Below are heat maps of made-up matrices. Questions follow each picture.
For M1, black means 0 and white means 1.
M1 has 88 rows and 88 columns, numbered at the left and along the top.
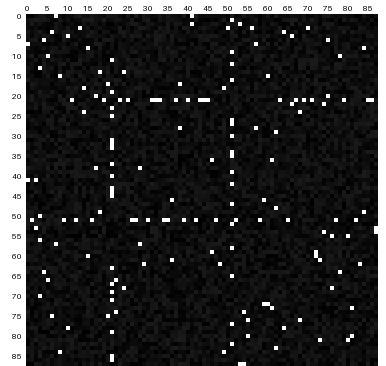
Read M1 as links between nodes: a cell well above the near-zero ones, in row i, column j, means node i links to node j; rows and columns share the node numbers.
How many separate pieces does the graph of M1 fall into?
6
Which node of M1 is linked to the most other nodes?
node 21
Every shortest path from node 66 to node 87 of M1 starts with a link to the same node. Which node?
node 22
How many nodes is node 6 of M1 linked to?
2
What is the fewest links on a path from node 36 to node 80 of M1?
4
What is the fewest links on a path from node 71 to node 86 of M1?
2
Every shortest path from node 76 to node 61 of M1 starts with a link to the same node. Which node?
node 55
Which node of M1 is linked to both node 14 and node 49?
node 18
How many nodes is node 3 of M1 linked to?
4
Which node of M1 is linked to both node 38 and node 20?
node 17
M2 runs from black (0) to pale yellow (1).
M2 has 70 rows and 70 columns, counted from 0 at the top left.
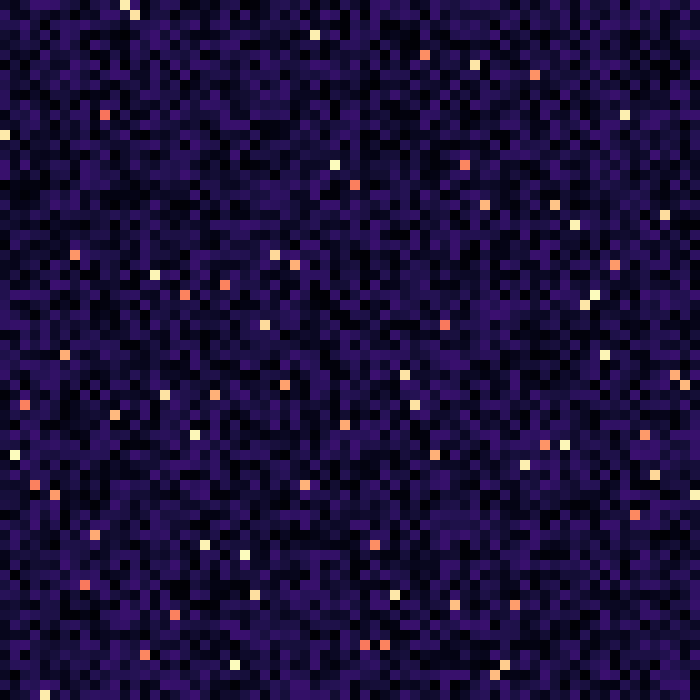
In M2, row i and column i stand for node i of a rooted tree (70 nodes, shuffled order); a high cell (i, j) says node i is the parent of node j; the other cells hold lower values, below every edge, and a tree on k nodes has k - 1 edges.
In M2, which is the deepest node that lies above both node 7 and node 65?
29
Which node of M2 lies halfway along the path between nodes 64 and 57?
28
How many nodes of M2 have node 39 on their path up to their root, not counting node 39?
8
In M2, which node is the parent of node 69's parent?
67
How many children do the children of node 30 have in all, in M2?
1
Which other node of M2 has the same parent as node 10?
62
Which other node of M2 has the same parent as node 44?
26
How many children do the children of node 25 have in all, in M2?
2
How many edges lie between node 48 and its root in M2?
4
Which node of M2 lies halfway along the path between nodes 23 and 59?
21
